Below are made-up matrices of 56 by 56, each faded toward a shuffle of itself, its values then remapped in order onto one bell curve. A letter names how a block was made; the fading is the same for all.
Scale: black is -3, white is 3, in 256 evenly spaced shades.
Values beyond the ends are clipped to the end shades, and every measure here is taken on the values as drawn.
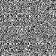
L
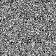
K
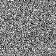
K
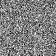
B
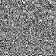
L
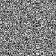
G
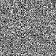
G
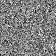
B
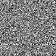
L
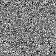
K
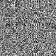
G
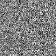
G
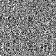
L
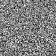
K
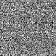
L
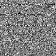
K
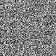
G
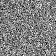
B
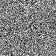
B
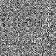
G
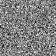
K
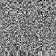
G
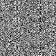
G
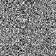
G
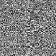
L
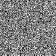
K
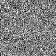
L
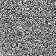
L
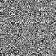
L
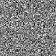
G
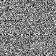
K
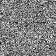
K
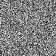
B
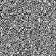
G
